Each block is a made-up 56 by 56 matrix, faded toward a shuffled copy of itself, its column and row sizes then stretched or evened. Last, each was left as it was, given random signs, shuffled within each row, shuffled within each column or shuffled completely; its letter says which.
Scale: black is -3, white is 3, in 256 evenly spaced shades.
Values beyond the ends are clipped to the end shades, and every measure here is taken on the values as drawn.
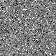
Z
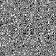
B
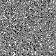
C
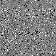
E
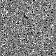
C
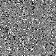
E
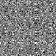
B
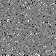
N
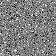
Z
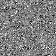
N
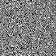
E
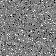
Z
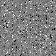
C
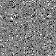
B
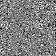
E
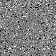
N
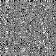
B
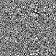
B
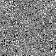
E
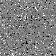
N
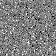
Z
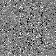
C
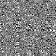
B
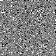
E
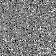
N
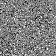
Z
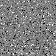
N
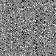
C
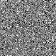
E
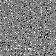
C
